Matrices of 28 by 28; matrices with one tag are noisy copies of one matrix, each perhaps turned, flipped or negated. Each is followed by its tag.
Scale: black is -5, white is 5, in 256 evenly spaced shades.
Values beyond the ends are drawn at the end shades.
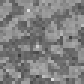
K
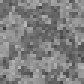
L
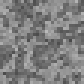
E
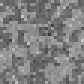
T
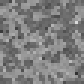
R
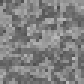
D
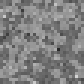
R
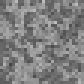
E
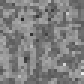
D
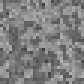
R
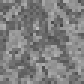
K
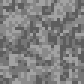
T
